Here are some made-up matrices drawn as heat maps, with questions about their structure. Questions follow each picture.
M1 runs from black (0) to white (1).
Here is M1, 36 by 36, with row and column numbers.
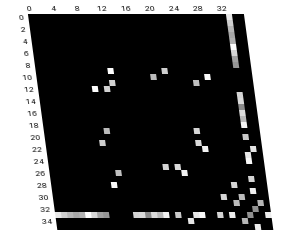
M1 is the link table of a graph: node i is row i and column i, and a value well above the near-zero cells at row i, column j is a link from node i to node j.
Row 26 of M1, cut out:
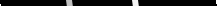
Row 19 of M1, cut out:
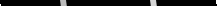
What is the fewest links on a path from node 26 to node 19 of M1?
6
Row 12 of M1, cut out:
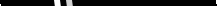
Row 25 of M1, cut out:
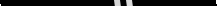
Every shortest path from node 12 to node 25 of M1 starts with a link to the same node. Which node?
node 9
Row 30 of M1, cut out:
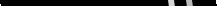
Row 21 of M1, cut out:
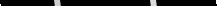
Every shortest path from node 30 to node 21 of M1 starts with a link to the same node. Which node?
node 28
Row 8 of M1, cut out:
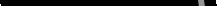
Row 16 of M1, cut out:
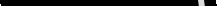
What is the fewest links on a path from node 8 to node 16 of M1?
2
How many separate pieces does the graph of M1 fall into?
2
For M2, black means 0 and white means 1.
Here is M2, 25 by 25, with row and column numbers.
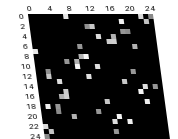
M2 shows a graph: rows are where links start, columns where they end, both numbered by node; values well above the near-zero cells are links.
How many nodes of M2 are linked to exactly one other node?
3
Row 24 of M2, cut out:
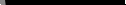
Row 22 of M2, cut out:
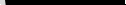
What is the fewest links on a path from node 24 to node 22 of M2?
2
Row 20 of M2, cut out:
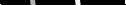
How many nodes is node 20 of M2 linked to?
2
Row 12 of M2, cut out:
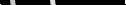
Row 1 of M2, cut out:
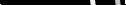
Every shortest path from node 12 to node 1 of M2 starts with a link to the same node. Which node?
node 2
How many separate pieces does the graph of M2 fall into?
2
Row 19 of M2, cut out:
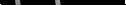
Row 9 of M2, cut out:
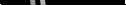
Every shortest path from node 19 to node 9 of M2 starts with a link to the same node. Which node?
node 11
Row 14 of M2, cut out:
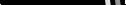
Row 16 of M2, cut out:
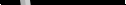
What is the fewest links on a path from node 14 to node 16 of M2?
5
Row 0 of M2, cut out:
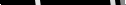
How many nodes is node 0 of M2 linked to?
3
